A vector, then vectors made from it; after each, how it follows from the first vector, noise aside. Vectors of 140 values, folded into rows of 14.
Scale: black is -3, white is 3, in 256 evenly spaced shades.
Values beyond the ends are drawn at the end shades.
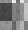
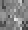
wrapped around, partly zeroed.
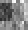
copied.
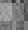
negated, shrunk.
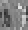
wrapped around, partly zeroed.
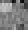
negated, partly zeroed.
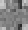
wrapped around, negated, partly zeroed.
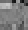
negated, partly zeroed.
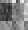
copied.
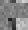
wrapped around, negated, partly zeroed.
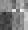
wrapped around.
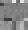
partly zeroed.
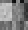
negated.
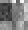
copied.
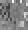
partly zeroed.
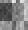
copied.
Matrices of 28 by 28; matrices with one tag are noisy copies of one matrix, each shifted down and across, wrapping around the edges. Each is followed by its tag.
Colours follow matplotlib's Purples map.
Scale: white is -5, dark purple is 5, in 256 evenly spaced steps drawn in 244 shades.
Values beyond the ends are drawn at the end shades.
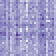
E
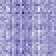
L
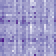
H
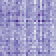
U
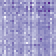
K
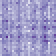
E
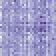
K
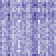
E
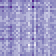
U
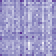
H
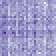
E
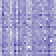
U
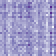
U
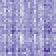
H
